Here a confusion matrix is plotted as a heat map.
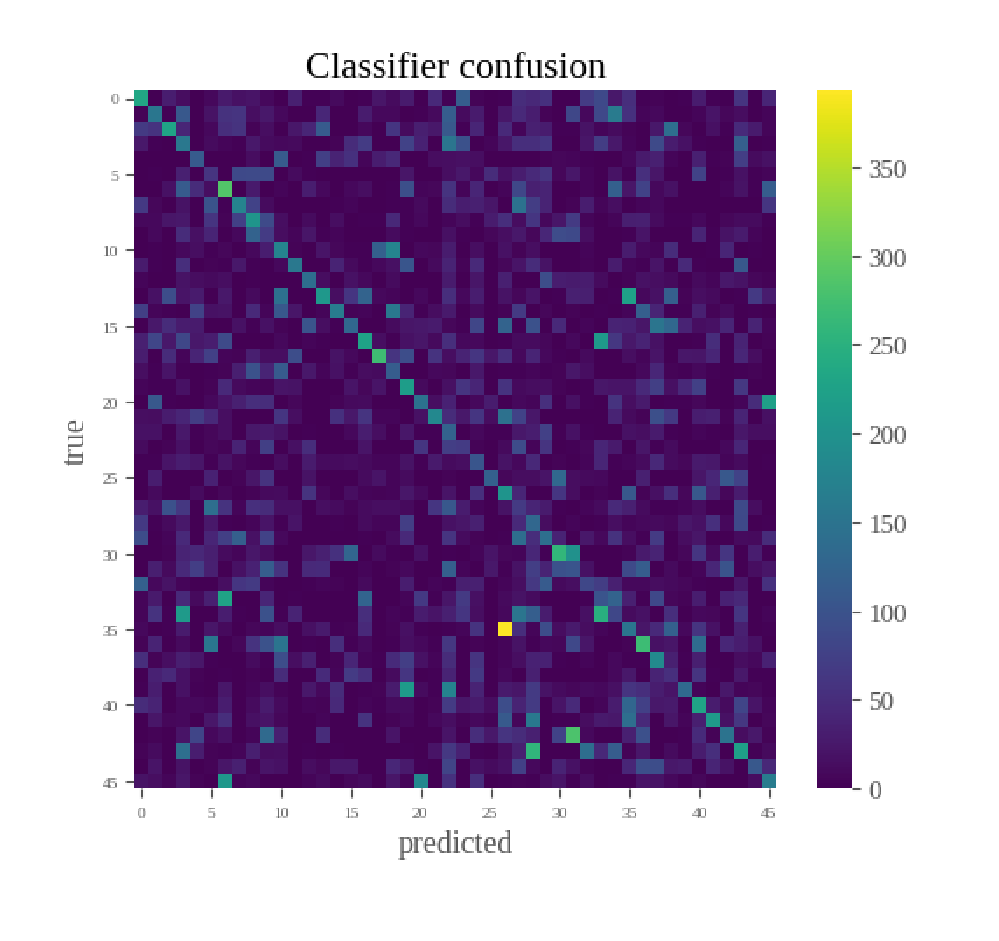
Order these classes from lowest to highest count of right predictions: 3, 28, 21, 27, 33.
27, 33, 28, 3, 21
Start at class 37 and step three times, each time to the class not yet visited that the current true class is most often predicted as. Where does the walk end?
8
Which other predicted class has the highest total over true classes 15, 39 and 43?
28
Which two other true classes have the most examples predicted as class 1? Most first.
20, 16
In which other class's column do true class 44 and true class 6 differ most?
34
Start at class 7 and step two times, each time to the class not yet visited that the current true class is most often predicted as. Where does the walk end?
5
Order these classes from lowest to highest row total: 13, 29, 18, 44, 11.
18, 11, 44, 29, 13
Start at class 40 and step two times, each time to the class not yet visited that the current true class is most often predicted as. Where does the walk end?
26
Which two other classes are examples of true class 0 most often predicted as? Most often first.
23, 33
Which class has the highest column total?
22
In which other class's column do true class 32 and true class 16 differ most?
33
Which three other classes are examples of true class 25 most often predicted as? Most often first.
30, 42, 43
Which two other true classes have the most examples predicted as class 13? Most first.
2, 4
